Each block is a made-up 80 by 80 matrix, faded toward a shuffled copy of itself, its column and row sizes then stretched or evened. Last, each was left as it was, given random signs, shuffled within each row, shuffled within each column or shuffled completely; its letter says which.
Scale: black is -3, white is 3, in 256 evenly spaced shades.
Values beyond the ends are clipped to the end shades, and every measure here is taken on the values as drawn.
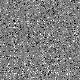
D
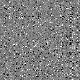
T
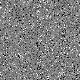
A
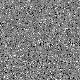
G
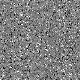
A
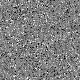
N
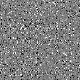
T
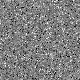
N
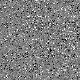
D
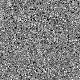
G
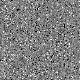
A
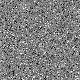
N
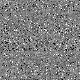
D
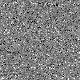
G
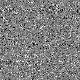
G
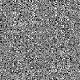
T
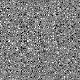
T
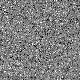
N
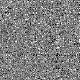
T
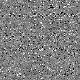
T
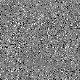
D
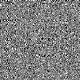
T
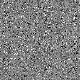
D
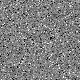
N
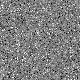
N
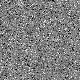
N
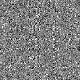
T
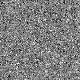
G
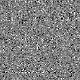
T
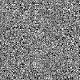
T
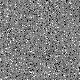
A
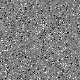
A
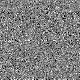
G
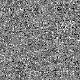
T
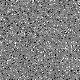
G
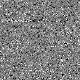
G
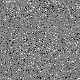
G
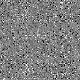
T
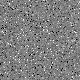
N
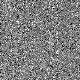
A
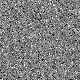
N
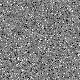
N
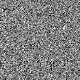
D
